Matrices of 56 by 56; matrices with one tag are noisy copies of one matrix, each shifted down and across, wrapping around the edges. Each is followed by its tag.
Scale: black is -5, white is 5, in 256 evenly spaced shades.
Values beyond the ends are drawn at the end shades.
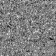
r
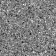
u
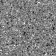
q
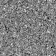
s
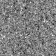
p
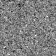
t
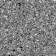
t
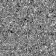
r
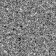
t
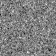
u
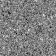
u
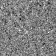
p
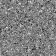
s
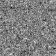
r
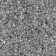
p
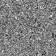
s
